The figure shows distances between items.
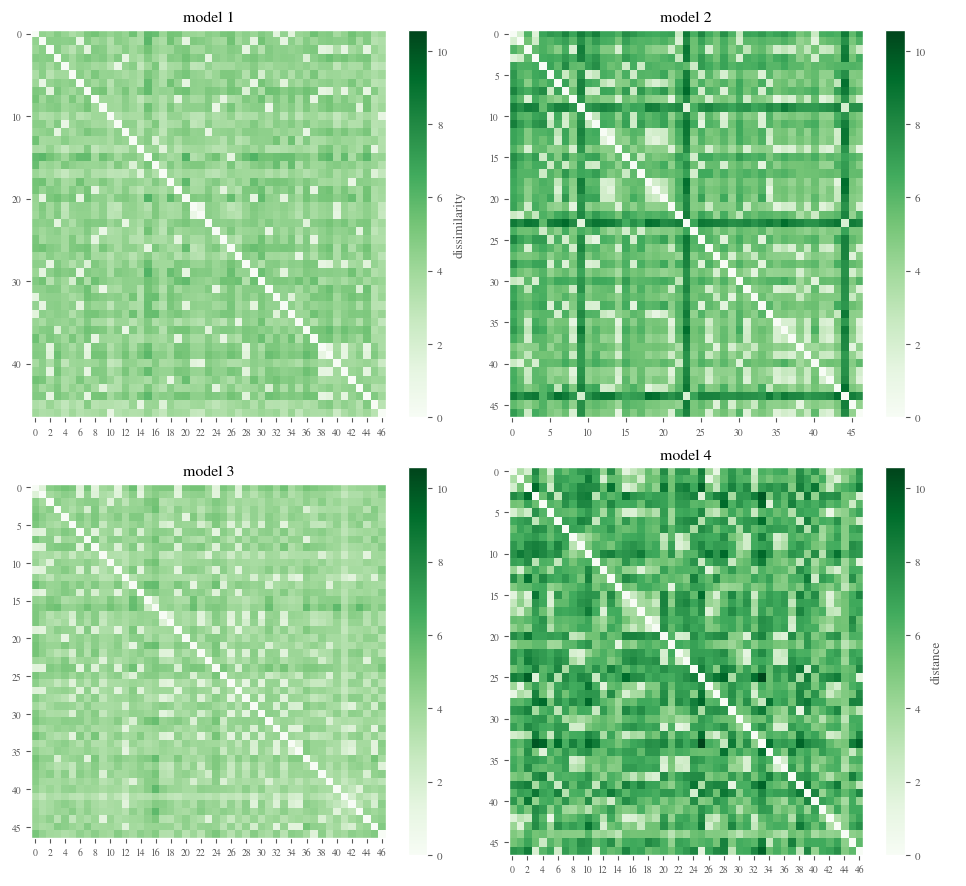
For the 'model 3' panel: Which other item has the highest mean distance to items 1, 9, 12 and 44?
16
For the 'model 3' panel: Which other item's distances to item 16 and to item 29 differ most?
42
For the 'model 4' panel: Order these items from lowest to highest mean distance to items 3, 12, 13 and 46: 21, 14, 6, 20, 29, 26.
6, 29, 26, 21, 14, 20
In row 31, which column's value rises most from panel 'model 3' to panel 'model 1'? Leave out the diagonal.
39
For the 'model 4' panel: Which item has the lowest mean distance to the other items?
44
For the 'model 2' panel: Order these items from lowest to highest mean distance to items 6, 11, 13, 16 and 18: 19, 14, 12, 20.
19, 12, 20, 14
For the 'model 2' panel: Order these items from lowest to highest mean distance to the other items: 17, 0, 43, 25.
43, 25, 17, 0
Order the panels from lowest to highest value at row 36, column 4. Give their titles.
model 3, model 1, model 4, model 2
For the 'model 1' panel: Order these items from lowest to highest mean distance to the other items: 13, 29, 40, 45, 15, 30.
45, 40, 13, 29, 30, 15
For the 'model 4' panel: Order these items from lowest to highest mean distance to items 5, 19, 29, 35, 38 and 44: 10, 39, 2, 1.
1, 2, 10, 39
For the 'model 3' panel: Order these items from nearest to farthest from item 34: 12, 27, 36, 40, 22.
12, 27, 40, 22, 36
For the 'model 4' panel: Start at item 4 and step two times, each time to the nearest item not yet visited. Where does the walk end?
45
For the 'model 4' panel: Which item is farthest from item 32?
25
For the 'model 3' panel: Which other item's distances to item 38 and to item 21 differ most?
13
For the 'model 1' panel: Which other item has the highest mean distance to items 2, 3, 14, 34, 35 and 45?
15
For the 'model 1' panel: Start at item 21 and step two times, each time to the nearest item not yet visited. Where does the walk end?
40
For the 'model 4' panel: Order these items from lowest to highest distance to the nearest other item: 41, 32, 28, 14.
14, 32, 28, 41
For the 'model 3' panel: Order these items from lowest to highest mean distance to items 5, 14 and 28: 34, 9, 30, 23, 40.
30, 9, 23, 34, 40
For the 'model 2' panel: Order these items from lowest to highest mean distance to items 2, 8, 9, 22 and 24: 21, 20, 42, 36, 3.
21, 42, 36, 20, 3
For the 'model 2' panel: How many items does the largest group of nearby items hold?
13
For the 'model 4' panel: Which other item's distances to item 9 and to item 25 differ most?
3
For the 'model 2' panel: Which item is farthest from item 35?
23
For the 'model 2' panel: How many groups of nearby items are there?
7
